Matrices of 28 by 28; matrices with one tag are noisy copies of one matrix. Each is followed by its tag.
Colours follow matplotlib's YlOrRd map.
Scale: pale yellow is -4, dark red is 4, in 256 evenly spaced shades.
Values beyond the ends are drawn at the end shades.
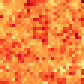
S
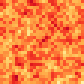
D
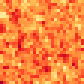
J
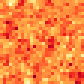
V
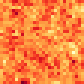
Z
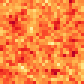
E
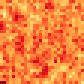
J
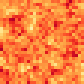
E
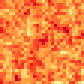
D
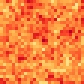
S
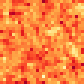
Z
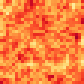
S
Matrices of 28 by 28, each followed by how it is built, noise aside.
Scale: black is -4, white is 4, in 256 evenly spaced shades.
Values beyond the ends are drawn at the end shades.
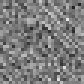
Toeplitz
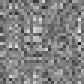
low rank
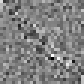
banded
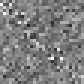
banded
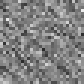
Toeplitz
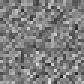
Hankel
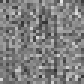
blocks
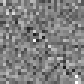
banded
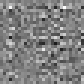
low rank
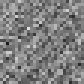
Hankel
